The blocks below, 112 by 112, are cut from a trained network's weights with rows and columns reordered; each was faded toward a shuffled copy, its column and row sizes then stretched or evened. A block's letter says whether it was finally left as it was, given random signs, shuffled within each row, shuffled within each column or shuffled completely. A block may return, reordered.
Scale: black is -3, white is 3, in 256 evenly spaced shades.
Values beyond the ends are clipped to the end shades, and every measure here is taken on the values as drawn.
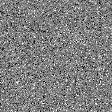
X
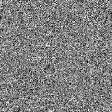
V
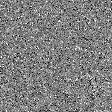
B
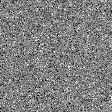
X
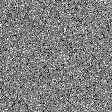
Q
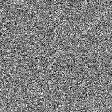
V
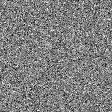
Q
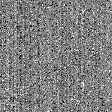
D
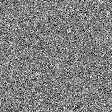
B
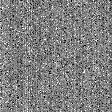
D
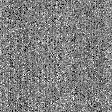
V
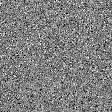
Q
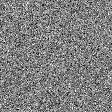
Q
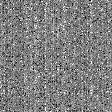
V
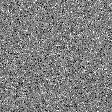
Q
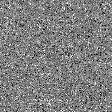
X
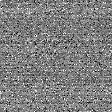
V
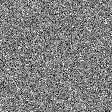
Q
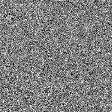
X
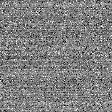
V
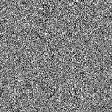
V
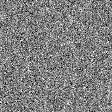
D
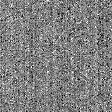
V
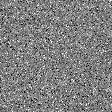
Q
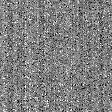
V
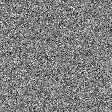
Q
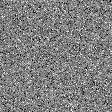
Q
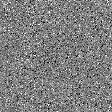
X
